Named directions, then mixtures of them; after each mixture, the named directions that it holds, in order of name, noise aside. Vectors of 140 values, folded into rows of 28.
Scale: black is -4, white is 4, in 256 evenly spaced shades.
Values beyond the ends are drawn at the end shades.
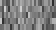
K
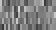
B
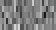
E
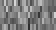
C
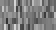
C, E.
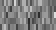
C.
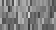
C, K.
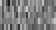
B, K.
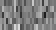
E.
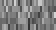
C.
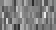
E.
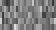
E, K.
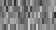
C.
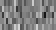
E.
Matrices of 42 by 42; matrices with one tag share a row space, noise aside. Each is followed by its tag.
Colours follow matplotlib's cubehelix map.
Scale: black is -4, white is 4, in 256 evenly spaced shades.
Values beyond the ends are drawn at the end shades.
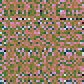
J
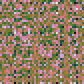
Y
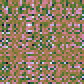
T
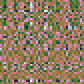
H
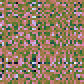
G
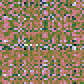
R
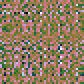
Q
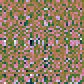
H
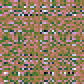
R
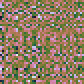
G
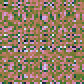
R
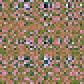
H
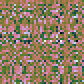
Y
